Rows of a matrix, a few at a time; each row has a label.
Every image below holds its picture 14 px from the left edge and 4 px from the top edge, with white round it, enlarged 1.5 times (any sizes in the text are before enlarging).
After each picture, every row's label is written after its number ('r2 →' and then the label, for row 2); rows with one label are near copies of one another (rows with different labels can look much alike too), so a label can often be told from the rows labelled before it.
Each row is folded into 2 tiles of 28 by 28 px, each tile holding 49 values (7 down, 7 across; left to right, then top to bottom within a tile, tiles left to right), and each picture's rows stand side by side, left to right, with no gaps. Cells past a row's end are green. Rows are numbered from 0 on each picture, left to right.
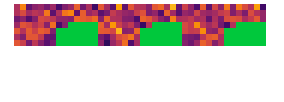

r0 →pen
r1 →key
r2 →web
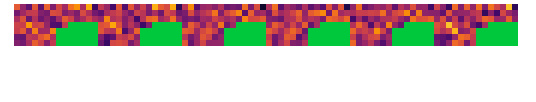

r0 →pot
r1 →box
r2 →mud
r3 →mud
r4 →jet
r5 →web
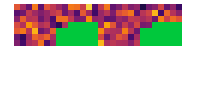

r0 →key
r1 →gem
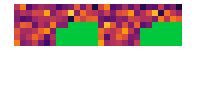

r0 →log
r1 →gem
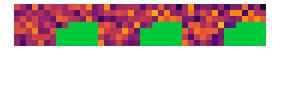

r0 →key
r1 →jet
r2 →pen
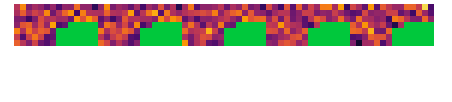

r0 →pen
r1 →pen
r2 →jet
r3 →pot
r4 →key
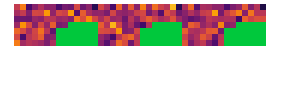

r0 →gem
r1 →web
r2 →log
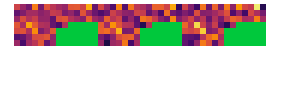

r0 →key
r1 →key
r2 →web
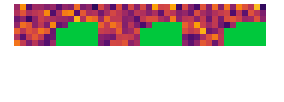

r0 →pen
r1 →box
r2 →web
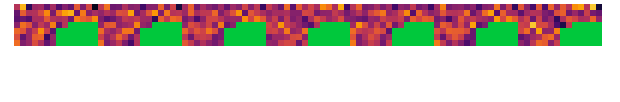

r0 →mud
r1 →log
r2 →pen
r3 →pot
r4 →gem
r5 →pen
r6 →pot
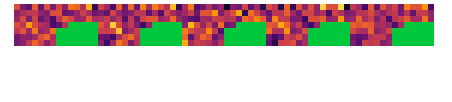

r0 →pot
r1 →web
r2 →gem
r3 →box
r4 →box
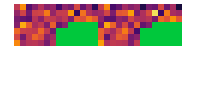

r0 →gem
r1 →gem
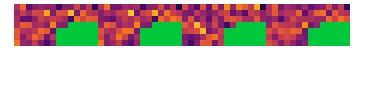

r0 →log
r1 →log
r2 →web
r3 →pen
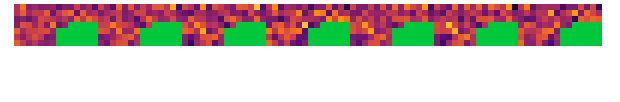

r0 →pen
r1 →pot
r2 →key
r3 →pen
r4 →web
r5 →web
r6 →log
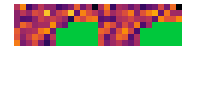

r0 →log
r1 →mud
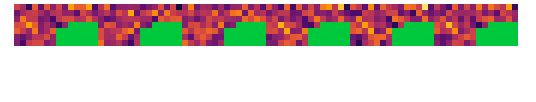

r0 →box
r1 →log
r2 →pen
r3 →pot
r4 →key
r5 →web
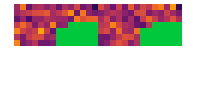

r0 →jet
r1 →pot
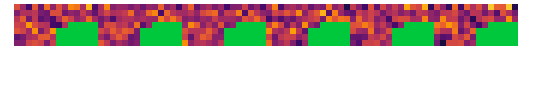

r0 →pot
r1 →pen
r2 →gem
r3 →jet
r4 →box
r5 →box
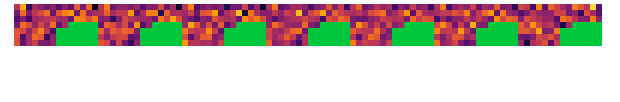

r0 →mud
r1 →pen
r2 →gem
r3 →log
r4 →gem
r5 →jet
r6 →key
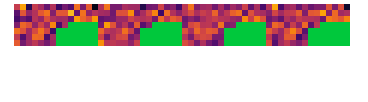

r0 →mud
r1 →gem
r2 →pen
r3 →mud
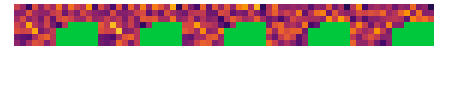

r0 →web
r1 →web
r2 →pot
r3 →pen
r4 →jet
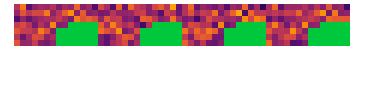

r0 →jet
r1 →key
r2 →pen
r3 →jet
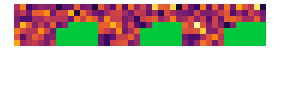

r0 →gem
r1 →box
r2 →web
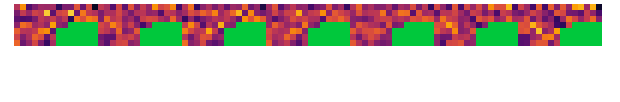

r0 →log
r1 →box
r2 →jet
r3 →log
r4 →pen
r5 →box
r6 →pot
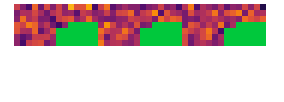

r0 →box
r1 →gem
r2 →mud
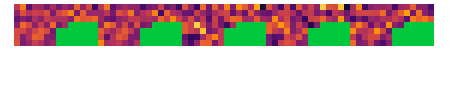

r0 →mud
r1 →gem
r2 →web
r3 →box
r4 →jet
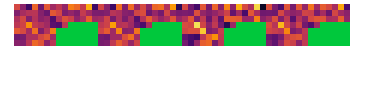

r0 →pot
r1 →pot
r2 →web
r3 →web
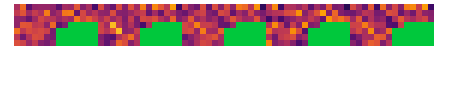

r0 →pen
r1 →web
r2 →pot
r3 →jet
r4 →pot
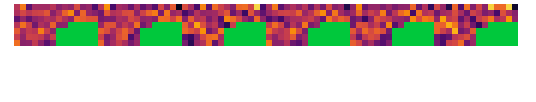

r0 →jet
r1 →mud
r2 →key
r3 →jet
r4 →pen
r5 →box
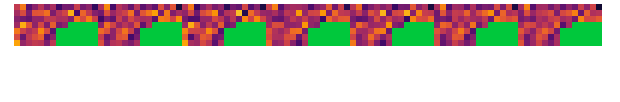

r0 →gem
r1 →mud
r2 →gem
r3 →log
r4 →log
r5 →mud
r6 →mud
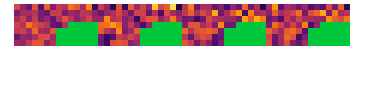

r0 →pot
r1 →box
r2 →pen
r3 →mud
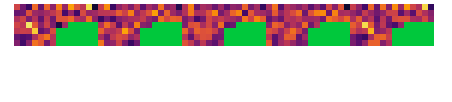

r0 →web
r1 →jet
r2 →pen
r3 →mud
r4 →web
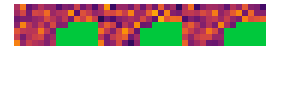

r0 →gem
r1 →jet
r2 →jet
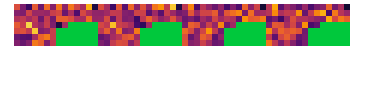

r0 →web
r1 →pot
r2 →mud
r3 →pen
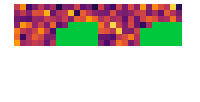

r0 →gem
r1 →web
